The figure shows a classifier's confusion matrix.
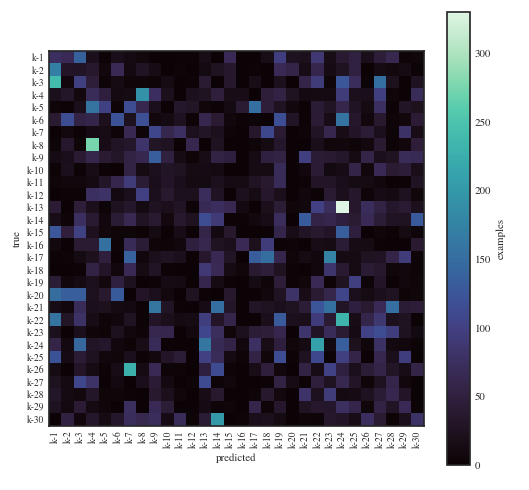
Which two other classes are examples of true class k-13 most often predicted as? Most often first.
k-24, k-22
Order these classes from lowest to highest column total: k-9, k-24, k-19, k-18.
k-18, k-9, k-19, k-24
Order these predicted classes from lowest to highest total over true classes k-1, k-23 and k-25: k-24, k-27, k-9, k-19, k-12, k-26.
k-12, k-9, k-26, k-24, k-27, k-19
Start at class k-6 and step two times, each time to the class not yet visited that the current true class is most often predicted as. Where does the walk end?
k-22
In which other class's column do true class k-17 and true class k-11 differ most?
k-23
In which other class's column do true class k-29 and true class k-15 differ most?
k-1
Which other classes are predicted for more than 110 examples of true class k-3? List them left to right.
k-1, k-24, k-27
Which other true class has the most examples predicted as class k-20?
k-2
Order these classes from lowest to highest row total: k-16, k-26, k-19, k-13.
k-19, k-16, k-26, k-13
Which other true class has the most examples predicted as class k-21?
k-14
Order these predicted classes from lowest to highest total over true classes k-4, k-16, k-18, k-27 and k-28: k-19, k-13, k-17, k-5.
k-17, k-19, k-5, k-13
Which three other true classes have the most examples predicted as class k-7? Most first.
k-26, k-17, k-5
